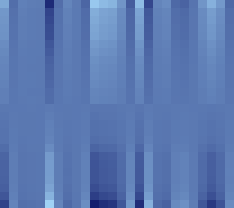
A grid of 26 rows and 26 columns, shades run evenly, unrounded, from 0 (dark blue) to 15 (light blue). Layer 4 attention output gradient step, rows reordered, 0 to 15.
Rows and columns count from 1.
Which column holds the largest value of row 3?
11
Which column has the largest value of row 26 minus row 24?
6
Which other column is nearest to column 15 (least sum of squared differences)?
21
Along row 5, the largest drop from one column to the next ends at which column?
17
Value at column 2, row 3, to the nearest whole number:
7
